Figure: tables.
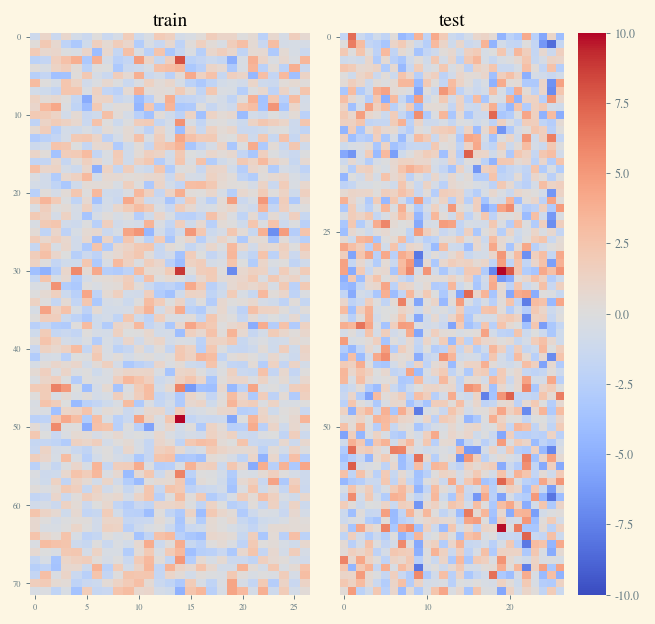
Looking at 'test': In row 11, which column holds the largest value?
7
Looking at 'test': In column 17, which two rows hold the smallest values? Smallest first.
46, 22
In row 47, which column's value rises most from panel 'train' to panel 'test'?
14
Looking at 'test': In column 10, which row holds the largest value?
30
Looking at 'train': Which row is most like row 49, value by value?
3
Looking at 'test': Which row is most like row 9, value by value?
35
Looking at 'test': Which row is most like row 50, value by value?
2
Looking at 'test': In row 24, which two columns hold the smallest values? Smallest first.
25, 9
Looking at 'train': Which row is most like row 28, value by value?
70
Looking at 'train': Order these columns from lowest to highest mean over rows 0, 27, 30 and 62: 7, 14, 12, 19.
7, 19, 12, 14
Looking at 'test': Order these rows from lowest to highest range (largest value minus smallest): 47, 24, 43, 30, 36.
47, 43, 36, 24, 30
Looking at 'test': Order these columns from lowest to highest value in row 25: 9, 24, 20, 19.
19, 24, 20, 9
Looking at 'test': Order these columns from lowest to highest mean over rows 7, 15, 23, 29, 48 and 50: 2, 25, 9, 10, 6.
9, 25, 6, 10, 2
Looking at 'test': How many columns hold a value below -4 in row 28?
3
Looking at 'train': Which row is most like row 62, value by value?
63
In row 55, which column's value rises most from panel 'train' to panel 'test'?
1
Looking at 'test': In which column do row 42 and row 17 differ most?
16
